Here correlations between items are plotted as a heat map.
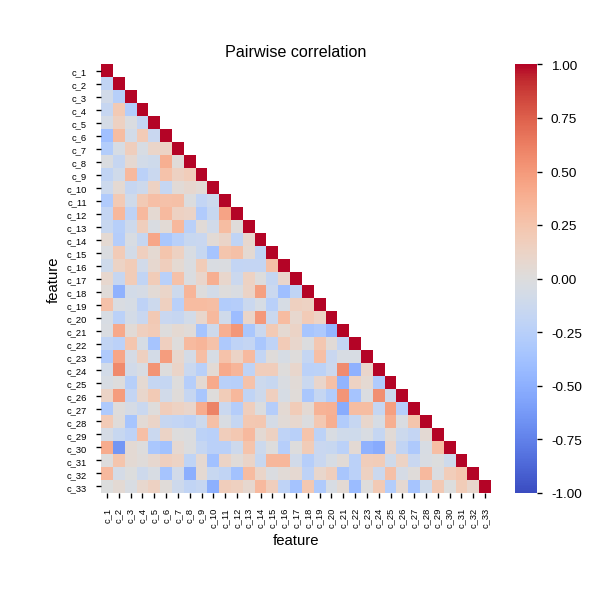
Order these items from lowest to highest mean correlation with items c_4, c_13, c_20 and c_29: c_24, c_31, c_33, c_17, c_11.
c_24, c_17, c_31, c_33, c_11
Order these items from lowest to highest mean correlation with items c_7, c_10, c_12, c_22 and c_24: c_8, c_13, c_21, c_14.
c_14, c_13, c_8, c_21
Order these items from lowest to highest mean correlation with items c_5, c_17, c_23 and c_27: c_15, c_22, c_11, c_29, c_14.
c_29, c_15, c_22, c_14, c_11
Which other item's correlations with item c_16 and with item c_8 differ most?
c_18
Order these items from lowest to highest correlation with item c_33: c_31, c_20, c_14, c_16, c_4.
c_16, c_20, c_4, c_31, c_14
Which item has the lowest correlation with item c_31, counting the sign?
c_10
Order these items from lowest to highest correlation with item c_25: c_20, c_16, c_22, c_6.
c_6, c_16, c_22, c_20
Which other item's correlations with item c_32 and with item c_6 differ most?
c_8
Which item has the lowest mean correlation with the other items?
c_30
